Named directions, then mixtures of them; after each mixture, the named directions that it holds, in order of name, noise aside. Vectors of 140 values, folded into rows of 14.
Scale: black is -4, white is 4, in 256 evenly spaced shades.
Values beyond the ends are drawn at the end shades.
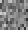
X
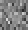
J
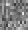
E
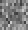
E, J.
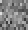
J, X.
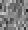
E, X.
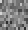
J, X.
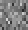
J.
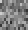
J, X.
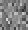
J.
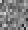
X.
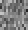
E, X.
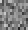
E, X.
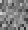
J, X.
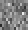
E, J.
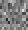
J, X.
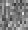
E.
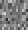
J, X.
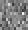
E, J.
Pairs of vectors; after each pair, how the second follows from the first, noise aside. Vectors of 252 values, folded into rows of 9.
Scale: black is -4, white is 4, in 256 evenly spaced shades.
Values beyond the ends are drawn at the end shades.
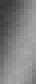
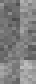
wrapped around, negated, shrunk.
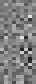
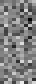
wrapped around.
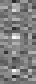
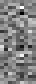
reversed, negated.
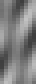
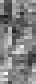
wrapped around.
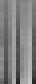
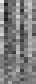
reversed, negated.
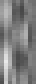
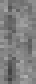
wrapped around, negated, shrunk.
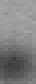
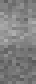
wrapped around, negated, shrunk.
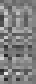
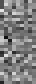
wrapped around.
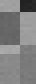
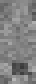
wrapped around, shrunk.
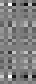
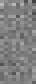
wrapped around, negated, shrunk.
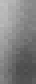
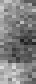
wrapped around.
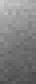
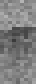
wrapped around, negated, shrunk.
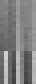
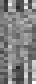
wrapped around.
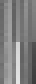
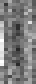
wrapped around.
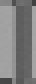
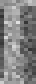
reversed, negated.
